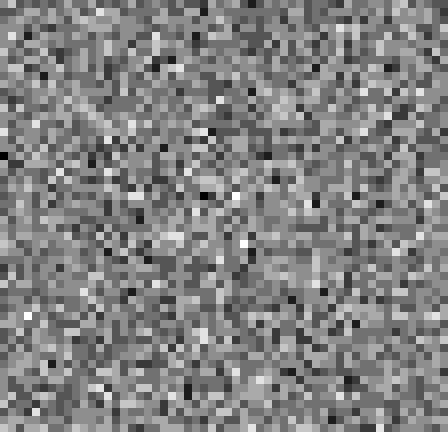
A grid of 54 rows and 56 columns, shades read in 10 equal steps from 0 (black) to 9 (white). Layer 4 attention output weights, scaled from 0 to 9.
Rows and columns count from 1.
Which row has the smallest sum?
1
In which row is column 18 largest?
25
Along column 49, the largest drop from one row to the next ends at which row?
16
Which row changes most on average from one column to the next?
18
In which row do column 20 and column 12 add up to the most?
36
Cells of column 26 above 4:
29
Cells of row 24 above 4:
34
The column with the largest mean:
51
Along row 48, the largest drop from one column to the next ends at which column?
44
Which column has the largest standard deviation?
14
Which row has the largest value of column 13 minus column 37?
47
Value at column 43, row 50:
8
